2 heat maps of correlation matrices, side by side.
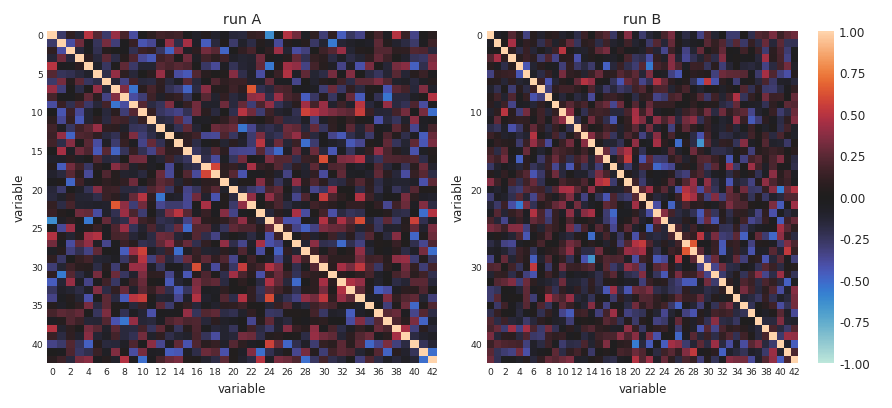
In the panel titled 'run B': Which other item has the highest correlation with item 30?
6
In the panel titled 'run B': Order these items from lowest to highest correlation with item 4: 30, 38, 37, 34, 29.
38, 30, 37, 34, 29
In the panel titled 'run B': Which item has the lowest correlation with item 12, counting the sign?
3
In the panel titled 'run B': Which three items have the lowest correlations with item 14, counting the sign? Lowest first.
29, 26, 8
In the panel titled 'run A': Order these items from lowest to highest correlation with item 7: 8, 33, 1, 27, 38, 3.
1, 3, 27, 33, 38, 8
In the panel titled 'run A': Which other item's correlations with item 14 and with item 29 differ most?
10
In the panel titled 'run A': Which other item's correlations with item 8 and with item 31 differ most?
23
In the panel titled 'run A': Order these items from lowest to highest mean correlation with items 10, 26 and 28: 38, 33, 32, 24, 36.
24, 36, 32, 33, 38
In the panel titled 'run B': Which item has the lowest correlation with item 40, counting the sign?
20
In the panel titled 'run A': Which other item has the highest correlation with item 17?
18
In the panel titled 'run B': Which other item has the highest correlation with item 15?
19
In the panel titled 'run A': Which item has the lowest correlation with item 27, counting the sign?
32
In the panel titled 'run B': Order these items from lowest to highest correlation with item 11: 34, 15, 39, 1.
39, 15, 1, 34
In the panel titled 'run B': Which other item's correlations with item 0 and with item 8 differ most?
34
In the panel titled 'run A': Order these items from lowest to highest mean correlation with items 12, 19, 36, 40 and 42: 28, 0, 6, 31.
28, 31, 0, 6
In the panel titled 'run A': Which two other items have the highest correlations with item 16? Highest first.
30, 34
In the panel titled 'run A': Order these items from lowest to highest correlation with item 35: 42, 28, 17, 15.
28, 17, 15, 42
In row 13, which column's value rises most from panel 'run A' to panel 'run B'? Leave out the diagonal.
6
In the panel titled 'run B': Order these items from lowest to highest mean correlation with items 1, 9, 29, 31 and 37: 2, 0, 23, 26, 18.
23, 0, 18, 2, 26
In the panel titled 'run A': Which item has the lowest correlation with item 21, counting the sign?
12
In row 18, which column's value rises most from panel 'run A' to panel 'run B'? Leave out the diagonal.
39
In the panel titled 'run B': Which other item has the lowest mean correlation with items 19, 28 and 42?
36
